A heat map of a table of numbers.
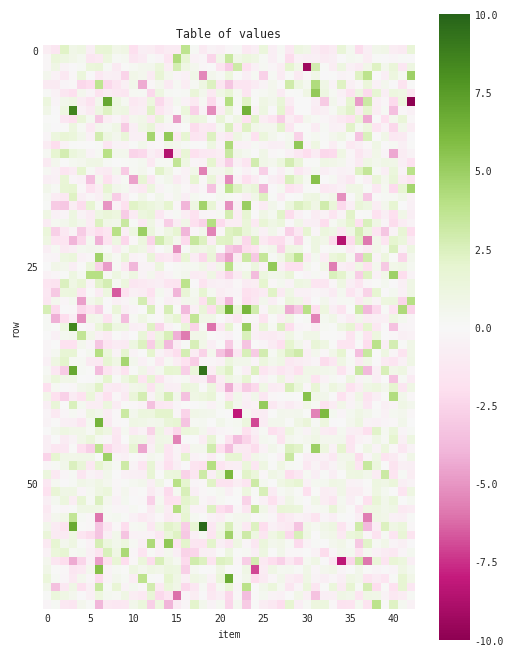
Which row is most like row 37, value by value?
55
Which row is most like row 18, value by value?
40
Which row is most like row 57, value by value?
10
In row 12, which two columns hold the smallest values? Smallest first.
14, 40
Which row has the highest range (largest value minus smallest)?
6
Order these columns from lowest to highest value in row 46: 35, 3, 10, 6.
35, 3, 10, 6
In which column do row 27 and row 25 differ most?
7
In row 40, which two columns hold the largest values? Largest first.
30, 40
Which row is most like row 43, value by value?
60
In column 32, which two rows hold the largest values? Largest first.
42, 18
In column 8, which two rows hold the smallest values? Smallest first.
28, 17
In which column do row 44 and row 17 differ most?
34
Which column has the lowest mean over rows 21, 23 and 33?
16
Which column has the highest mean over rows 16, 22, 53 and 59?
24
